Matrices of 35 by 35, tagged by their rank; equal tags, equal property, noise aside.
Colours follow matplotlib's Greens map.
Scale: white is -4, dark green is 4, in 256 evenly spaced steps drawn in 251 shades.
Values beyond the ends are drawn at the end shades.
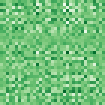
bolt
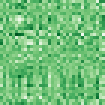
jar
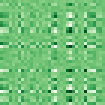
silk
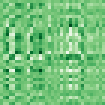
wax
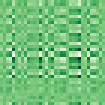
silk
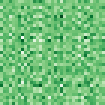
bolt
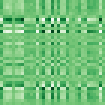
silk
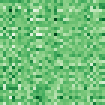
bolt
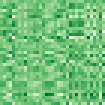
jar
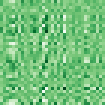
jar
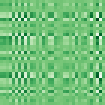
silk
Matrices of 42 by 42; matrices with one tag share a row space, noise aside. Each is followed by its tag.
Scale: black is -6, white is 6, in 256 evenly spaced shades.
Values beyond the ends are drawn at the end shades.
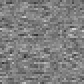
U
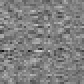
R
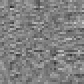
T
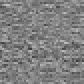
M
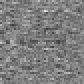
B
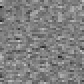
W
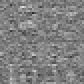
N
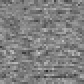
B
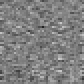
W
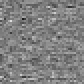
N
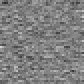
M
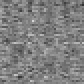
M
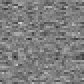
M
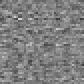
M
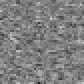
T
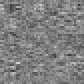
T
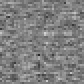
B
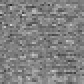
N
